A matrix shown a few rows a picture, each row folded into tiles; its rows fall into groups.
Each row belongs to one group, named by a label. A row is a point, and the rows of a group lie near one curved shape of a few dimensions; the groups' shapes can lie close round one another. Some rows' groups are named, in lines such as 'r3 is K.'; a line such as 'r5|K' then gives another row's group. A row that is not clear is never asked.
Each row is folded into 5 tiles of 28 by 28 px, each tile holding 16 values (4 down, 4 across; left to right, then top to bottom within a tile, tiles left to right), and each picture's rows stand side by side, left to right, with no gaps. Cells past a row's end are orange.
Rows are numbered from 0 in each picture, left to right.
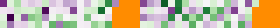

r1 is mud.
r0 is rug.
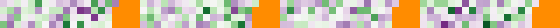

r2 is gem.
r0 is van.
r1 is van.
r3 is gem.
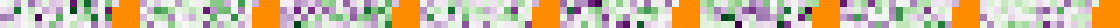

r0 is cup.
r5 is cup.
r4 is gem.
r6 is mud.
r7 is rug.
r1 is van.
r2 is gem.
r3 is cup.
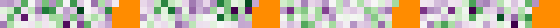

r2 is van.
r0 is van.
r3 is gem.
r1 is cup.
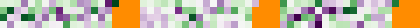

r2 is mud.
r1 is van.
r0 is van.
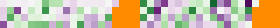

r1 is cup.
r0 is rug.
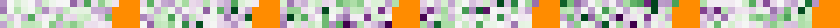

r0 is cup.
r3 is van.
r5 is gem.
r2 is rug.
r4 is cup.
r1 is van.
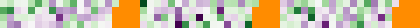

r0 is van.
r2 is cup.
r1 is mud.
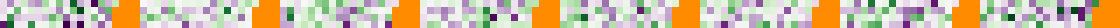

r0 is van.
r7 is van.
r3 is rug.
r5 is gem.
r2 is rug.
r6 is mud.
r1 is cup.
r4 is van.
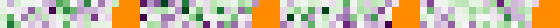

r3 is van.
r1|van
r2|rug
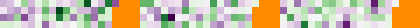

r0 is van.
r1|cup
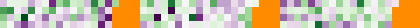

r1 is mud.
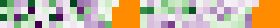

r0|mud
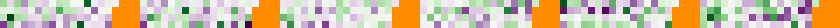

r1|rug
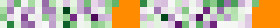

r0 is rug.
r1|cup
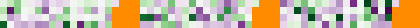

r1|mud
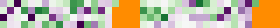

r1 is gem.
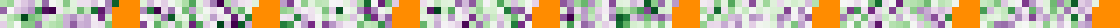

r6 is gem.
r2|van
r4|mud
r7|gem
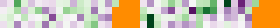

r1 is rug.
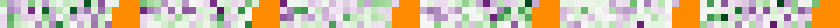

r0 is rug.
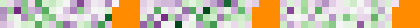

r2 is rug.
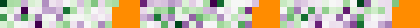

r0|mud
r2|cup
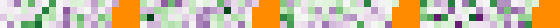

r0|mud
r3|mud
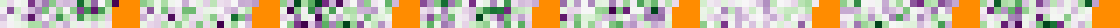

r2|gem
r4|van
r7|gem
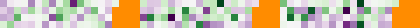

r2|cup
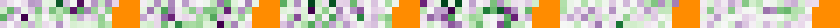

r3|mud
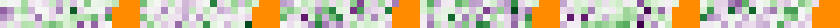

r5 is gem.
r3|van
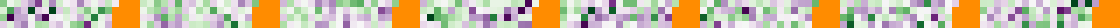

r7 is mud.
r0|gem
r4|gem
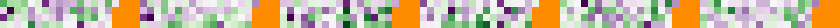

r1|rug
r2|rug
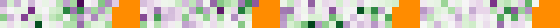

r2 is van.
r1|van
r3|cup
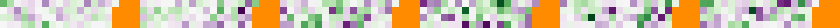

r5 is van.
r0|cup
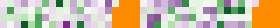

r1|gem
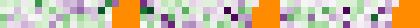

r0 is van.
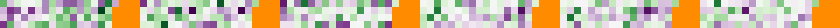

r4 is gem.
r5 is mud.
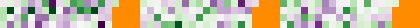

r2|mud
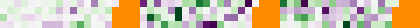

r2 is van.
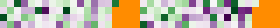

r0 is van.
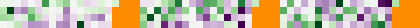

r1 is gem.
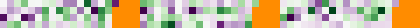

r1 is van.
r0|van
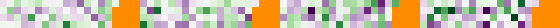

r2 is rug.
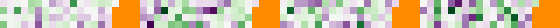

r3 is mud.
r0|gem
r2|gem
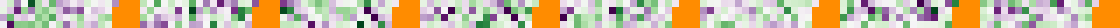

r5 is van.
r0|mud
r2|van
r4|van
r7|mud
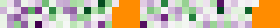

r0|gem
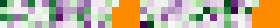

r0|mud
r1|van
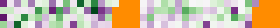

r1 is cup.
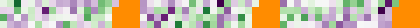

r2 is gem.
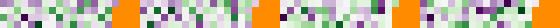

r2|rug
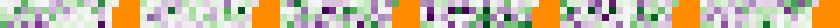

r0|gem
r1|gem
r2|mud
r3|rug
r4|gem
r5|mud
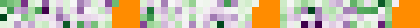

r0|van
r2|gem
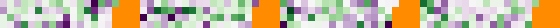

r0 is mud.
